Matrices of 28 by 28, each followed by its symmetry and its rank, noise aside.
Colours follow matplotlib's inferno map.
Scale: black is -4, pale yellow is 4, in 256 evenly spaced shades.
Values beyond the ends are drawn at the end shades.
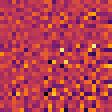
antisymmetric, rank four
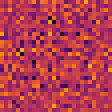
symmetric, rank five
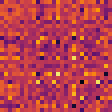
symmetric, rank three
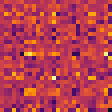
no symmetry, rank three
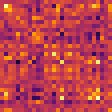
symmetric, rank three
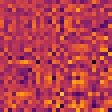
no symmetry, rank four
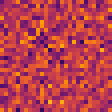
symmetric, rank five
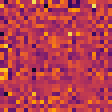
antisymmetric, rank four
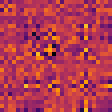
symmetric, rank four
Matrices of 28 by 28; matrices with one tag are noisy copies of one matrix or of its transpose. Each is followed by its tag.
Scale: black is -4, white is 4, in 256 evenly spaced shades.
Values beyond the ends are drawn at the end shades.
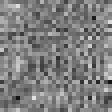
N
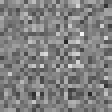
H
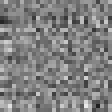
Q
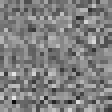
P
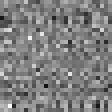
Q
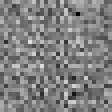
H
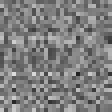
P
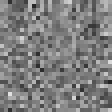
Q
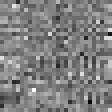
N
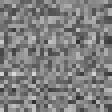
P
